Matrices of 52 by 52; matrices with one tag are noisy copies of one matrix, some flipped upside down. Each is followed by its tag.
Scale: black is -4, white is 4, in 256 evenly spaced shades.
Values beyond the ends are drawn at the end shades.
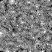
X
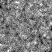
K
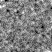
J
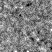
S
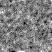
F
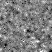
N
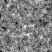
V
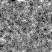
F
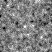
V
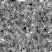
F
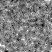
J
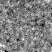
J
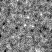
V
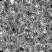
X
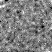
J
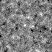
V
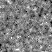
K
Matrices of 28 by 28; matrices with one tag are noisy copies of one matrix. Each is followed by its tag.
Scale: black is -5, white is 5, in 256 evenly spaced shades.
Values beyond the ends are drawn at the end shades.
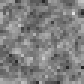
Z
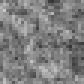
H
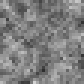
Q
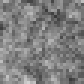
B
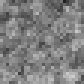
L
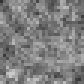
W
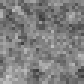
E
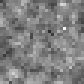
W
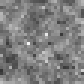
Z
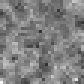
Q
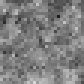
L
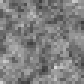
Q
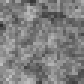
B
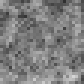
L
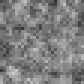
W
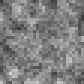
W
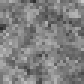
B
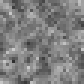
Q
